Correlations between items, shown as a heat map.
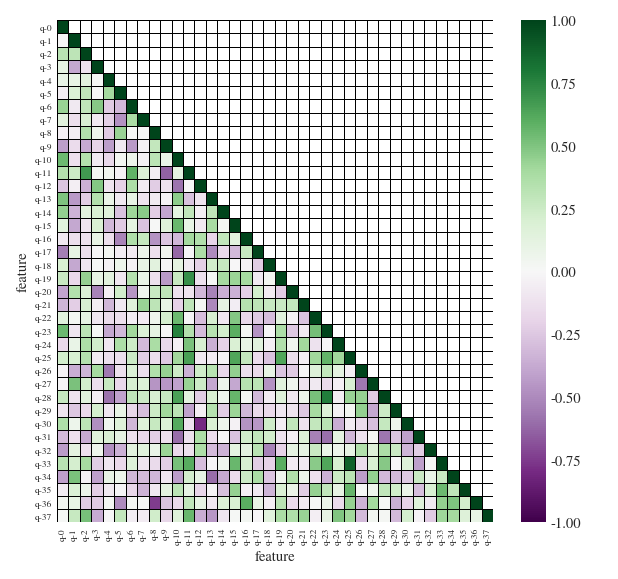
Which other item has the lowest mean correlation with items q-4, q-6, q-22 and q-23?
q-31
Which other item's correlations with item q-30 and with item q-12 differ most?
q-10
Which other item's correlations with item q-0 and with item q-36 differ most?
q-34
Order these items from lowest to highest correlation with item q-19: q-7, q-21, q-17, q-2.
q-17, q-7, q-21, q-2
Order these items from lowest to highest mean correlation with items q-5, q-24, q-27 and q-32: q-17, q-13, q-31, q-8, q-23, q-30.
q-13, q-30, q-23, q-31, q-8, q-17
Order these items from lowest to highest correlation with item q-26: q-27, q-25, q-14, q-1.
q-27, q-1, q-14, q-25
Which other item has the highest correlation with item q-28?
q-23
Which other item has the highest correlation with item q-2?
q-11
